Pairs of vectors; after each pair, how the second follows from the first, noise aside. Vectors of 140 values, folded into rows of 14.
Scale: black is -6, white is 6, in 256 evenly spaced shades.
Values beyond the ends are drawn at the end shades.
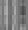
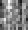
wrapped around, negated, scaled up.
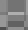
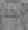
reversed, negated, shrunk.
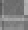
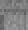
reversed, negated, shrunk.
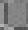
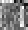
reversed, negated, scaled up.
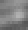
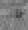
negated, partly zeroed.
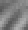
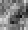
wrapped around, negated, scaled up.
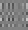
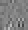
wrapped around, partly zeroed.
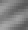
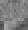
wrapped around, partly zeroed.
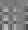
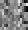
wrapped around, negated, scaled up.
